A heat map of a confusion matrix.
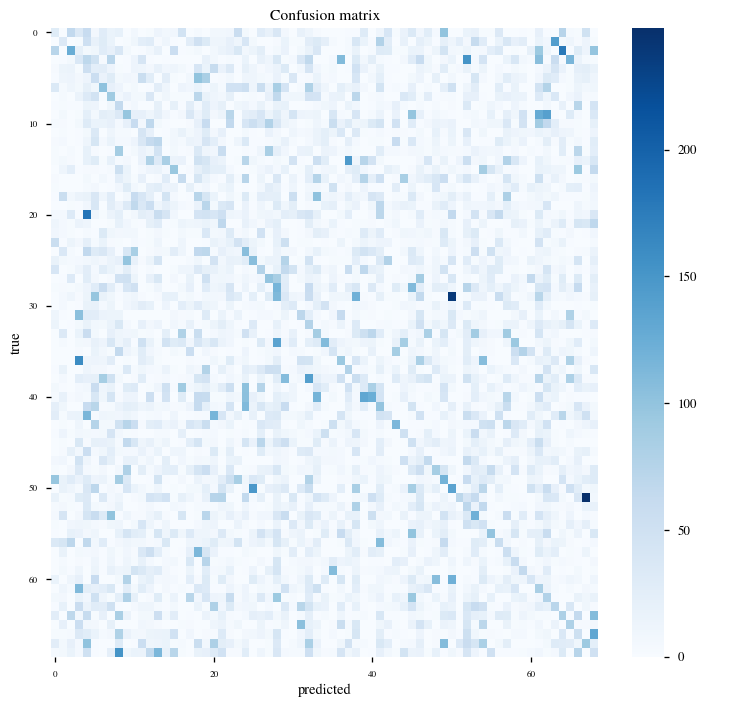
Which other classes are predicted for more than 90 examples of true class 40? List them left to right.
24, 33, 39
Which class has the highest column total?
28
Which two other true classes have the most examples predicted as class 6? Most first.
38, 28
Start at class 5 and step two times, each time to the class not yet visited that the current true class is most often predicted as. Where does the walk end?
33
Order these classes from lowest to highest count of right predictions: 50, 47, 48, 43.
47, 48, 43, 50
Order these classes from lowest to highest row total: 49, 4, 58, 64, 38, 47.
58, 47, 4, 64, 49, 38
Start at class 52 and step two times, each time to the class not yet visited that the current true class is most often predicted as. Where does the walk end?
32
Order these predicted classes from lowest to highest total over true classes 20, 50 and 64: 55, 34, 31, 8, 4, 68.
34, 55, 31, 8, 68, 4
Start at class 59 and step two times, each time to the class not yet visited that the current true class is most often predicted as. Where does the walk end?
43
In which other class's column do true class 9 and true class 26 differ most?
61
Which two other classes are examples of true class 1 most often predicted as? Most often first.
63, 41
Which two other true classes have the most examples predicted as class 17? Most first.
62, 35
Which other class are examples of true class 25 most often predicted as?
9
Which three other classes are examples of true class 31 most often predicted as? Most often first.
3, 65, 36
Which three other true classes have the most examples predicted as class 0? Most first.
49, 2, 23
